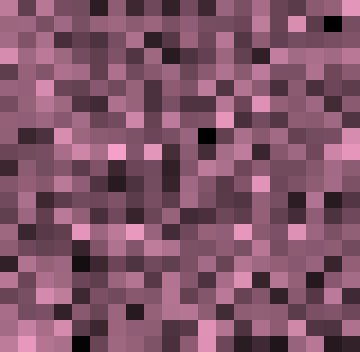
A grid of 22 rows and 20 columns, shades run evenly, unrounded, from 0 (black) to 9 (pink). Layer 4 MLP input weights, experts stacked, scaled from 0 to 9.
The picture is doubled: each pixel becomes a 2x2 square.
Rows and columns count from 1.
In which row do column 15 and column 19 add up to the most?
12
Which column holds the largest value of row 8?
13
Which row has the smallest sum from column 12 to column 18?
14
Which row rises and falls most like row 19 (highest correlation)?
8
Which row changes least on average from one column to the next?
16
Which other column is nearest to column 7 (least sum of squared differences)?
9
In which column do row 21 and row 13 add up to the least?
19
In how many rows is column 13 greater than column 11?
14
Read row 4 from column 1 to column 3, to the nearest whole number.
8 6 7
